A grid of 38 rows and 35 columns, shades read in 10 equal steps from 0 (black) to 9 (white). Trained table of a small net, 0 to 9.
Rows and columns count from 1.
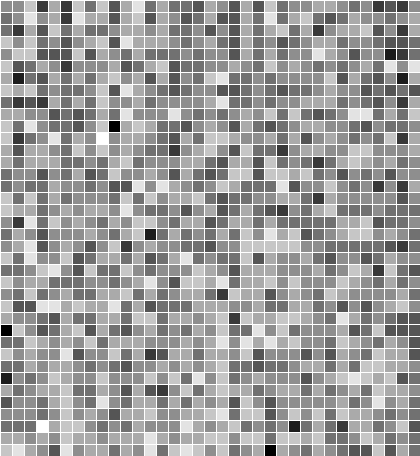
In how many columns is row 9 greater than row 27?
11
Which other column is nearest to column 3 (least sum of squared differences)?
21
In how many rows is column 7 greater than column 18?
12
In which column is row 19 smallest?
2
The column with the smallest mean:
34
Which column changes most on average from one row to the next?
13
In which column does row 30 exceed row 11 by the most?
10
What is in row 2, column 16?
3
